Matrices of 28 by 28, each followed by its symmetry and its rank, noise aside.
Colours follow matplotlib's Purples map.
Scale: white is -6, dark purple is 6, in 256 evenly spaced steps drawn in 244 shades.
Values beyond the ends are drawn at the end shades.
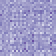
antisymmetric, rank four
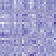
no symmetry, rank four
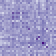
symmetric, rank six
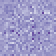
no symmetry, rank six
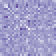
symmetric, rank four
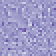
antisymmetric, rank six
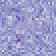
no symmetry, rank six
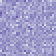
no symmetry, rank six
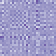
symmetric, rank three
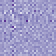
no symmetry, rank four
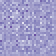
symmetric, rank four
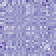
symmetric, rank four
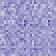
no symmetry, rank six
